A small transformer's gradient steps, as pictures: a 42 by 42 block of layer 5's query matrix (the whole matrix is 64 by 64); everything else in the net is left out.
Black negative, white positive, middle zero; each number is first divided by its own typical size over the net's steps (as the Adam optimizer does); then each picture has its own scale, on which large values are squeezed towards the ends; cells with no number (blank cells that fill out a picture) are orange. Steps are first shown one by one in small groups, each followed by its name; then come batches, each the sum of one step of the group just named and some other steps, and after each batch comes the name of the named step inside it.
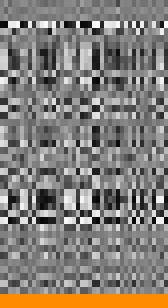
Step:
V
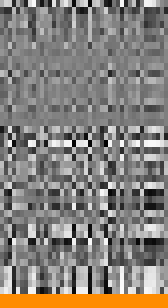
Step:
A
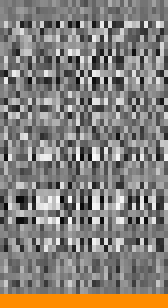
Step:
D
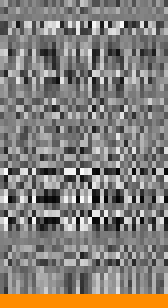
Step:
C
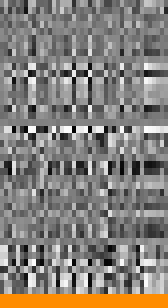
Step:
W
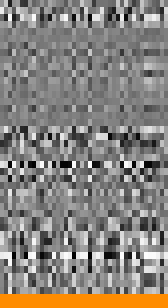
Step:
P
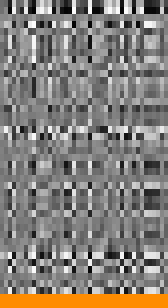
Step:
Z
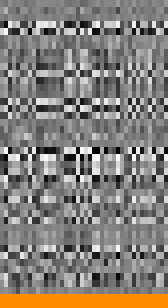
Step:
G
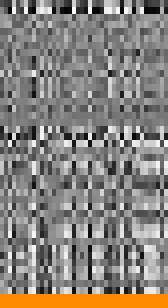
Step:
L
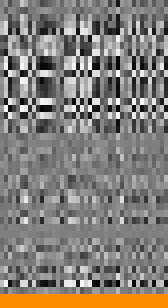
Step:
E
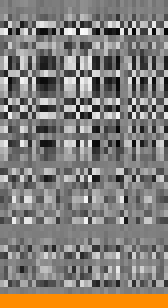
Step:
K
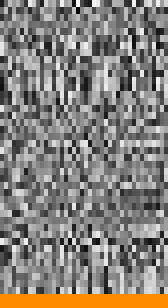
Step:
A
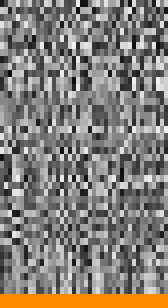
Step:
W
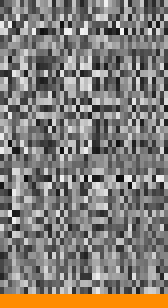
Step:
K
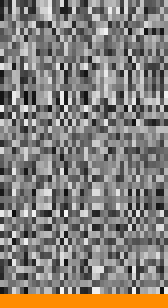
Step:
Z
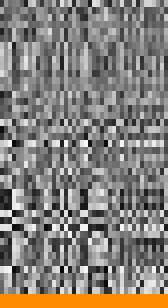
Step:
A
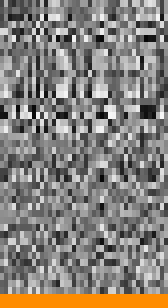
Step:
W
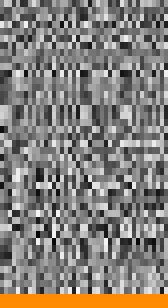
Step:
A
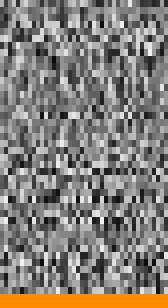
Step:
C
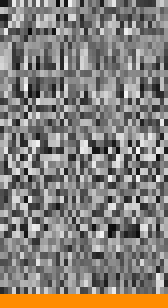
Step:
G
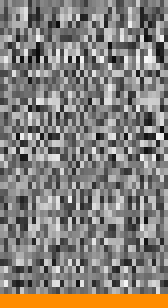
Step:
D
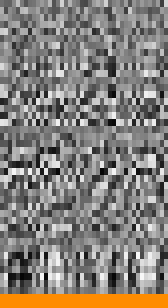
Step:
G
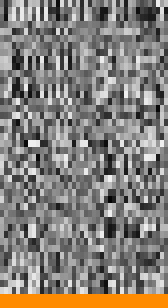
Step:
A
